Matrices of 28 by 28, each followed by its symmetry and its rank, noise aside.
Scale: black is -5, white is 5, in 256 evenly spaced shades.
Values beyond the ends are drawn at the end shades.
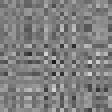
no symmetry, rank two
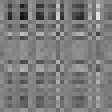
no symmetry, rank one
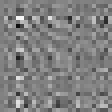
no symmetry, rank two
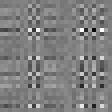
no symmetry, rank one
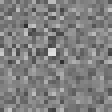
symmetric, rank three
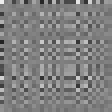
symmetric, rank one
